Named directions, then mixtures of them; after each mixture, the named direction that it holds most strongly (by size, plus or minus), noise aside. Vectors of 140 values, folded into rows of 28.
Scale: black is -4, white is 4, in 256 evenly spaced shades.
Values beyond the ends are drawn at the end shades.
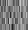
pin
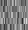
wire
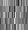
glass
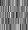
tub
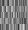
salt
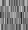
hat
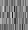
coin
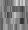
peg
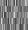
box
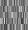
wire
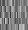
salt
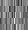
glass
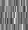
coin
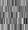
wire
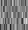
wire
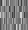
hat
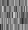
salt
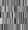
coin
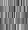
glass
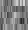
peg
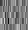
tub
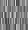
box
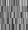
pin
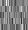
hat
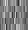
glass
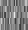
box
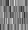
hat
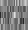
box
